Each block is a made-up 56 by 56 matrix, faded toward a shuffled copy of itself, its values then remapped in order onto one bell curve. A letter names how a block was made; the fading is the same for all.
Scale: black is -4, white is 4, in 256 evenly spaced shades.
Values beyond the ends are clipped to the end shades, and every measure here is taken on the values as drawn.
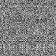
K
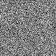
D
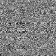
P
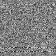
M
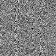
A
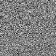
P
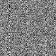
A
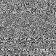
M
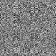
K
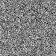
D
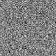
K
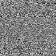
M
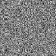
K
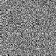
K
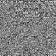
P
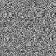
K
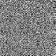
K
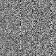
A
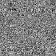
P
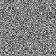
K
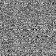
M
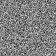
D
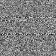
M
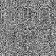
K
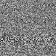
M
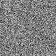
D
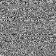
M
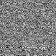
P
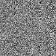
A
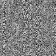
A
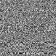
P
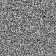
D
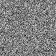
D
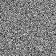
D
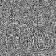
K
